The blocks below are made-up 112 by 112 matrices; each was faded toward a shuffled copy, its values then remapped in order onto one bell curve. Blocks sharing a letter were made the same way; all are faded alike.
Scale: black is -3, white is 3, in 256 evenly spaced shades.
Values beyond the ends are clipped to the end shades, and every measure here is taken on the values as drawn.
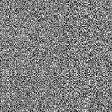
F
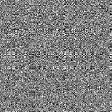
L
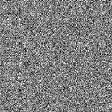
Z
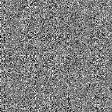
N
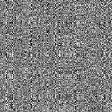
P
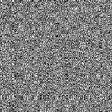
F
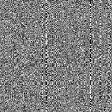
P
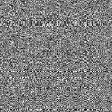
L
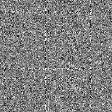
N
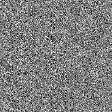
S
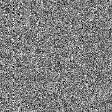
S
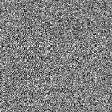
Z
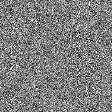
S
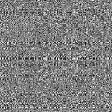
L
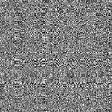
L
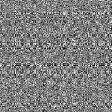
L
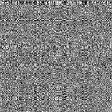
L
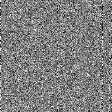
S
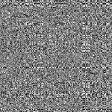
L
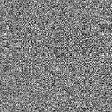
F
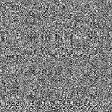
F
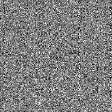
N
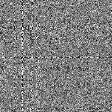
N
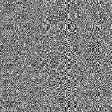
P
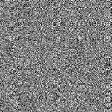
F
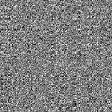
F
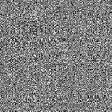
F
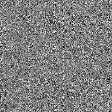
N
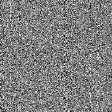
S
